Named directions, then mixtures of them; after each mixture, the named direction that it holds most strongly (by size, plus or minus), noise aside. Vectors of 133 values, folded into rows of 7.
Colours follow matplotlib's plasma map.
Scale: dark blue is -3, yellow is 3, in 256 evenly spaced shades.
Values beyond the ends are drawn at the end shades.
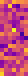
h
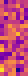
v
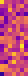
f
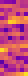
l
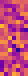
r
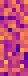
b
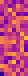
f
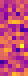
r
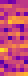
l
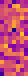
h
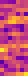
l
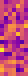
v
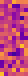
h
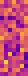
b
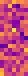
h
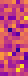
b
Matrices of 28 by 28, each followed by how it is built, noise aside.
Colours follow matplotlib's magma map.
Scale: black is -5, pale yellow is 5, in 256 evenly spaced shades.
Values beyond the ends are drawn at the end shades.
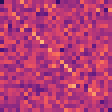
diagonal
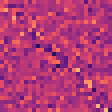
banded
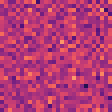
low rank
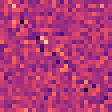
banded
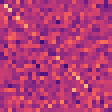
diagonal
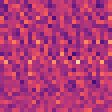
repeating columns
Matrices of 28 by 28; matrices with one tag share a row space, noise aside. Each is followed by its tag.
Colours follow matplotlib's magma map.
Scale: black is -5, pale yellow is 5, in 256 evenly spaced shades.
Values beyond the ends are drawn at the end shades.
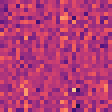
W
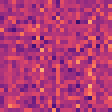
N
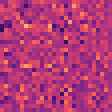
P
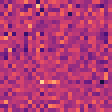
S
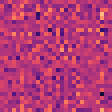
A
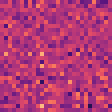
S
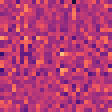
W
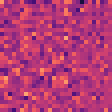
P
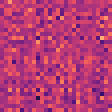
A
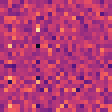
A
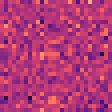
S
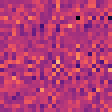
N
